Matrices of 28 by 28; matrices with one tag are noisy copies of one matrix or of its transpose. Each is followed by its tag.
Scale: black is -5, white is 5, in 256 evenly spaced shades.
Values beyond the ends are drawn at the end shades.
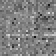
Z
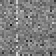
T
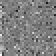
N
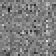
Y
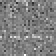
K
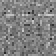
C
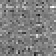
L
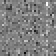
Y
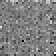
N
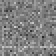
Y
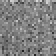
N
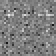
C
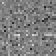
Z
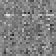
C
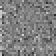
N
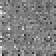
N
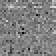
L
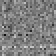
Y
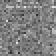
L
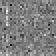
L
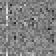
L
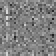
L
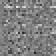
L
